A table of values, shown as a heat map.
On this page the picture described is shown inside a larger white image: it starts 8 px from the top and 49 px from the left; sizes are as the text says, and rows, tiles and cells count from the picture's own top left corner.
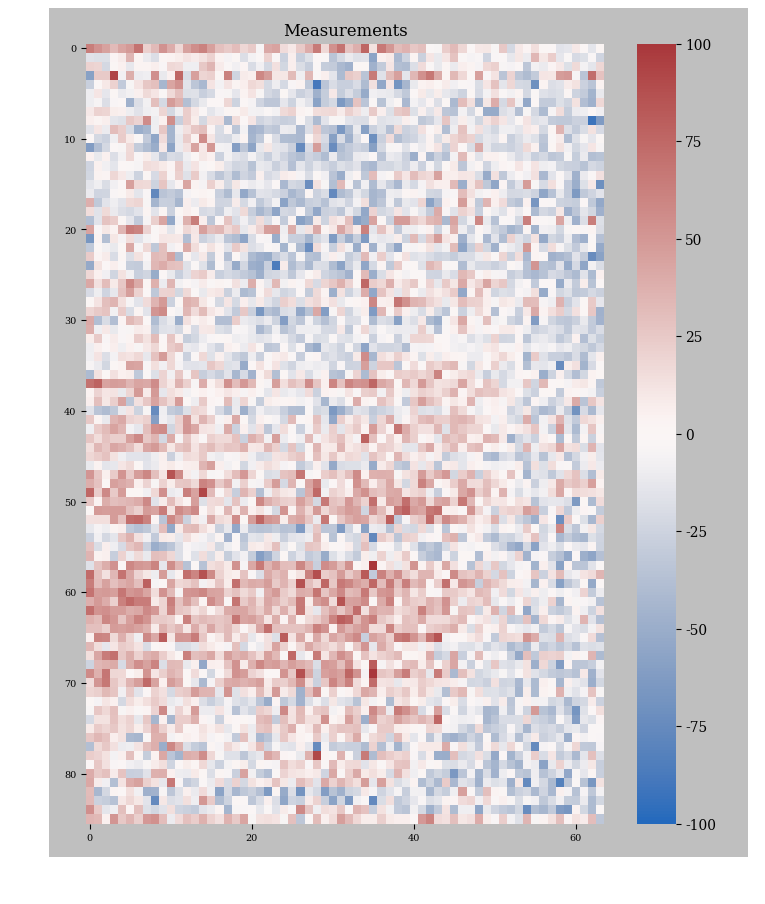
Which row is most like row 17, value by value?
30
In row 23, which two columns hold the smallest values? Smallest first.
62, 63
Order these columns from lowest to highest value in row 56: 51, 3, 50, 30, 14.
3, 30, 50, 51, 14
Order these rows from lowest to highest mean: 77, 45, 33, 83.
83, 33, 77, 45
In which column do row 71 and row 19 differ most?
34
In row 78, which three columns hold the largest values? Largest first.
28, 34, 14
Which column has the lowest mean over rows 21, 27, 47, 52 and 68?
58
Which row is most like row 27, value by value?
54
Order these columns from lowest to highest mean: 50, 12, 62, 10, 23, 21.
62, 50, 21, 23, 10, 12
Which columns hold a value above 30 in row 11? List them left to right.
13, 15, 28, 48
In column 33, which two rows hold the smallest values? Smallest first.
19, 22
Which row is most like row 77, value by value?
4
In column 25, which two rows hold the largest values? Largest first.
67, 68
